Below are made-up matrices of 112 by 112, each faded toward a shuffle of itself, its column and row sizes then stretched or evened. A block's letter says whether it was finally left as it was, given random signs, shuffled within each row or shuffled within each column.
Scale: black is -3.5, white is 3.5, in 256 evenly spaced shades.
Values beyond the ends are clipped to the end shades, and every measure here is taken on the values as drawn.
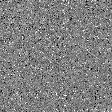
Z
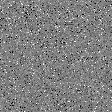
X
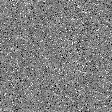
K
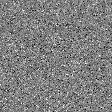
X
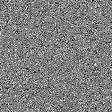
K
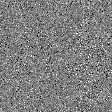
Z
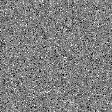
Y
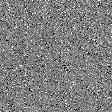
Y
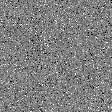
K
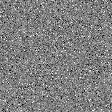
X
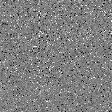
Y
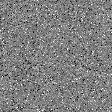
X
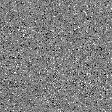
Y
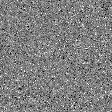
X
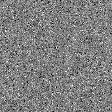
K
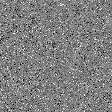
K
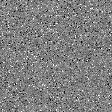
Z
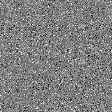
Y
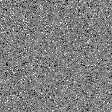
Y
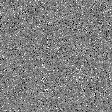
Z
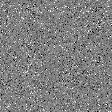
Y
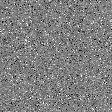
X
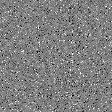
Z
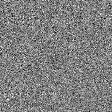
Y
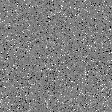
K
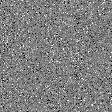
K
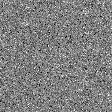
K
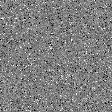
Z
